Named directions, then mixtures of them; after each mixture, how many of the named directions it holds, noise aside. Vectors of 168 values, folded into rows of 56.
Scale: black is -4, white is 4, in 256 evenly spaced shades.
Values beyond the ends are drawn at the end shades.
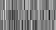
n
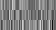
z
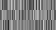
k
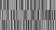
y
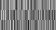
three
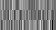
one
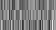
one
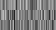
four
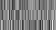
one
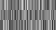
four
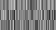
four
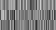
four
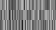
two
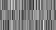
one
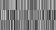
four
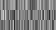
four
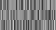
one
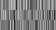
four
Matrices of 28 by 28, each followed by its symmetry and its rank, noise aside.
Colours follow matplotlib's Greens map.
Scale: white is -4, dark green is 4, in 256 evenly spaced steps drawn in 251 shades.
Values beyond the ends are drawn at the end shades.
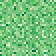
no symmetry, rank six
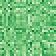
antisymmetric, rank four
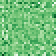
antisymmetric, rank six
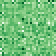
antisymmetric, rank four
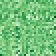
antisymmetric, rank eight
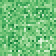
symmetric, rank eight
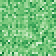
antisymmetric, rank eight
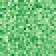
antisymmetric, rank eight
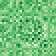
symmetric, rank four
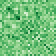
symmetric, rank eight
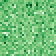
no symmetry, rank eight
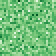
antisymmetric, rank eight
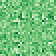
antisymmetric, rank six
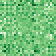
antisymmetric, rank six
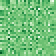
antisymmetric, rank four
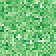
no symmetry, rank eight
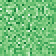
no symmetry, rank six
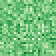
no symmetry, rank four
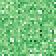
symmetric, rank six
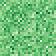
symmetric, rank six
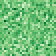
no symmetry, rank eight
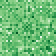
symmetric, rank six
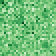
symmetric, rank eight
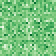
no symmetry, rank eight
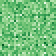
antisymmetric, rank six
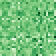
no symmetry, rank four
